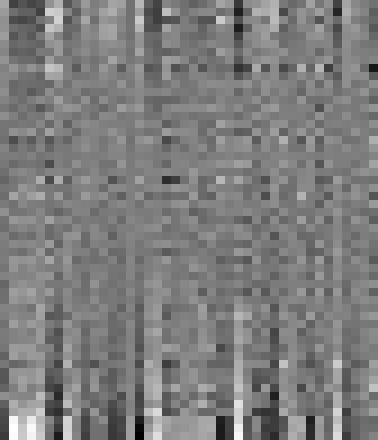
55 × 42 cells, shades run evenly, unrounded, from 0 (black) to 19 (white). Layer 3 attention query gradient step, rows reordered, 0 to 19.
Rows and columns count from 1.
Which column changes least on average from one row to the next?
15
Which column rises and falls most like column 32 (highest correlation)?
28
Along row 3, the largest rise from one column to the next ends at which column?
25
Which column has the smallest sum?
31
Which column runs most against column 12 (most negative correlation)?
17
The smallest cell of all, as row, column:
55, 16
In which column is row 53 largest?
2
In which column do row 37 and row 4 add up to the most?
6
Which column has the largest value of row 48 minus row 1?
27
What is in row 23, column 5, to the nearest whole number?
13
